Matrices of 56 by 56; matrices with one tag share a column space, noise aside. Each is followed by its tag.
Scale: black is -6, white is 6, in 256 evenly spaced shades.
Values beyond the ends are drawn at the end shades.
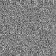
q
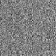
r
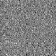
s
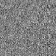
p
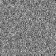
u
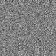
q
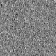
u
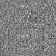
p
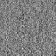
r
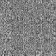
r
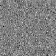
s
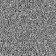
s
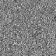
p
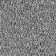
u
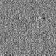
r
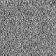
u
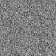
s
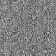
r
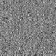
r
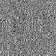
r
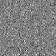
s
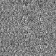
u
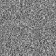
s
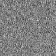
u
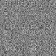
q
